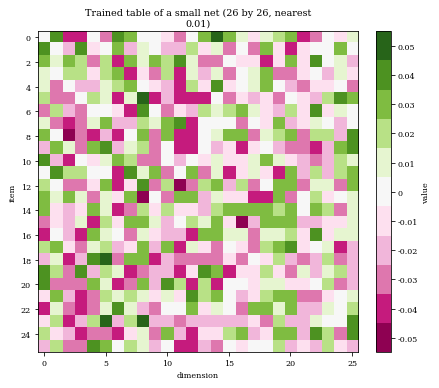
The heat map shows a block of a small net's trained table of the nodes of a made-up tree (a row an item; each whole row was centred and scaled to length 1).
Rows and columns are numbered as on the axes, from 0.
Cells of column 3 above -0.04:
21
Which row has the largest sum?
14
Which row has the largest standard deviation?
8
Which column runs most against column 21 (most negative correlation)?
7
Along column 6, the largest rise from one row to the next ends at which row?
3
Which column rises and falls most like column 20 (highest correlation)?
15
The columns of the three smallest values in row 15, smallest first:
16, 4, 0
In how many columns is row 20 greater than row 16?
7
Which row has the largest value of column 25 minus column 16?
9
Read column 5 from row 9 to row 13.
0.04 0.01 0 0.03 0.01
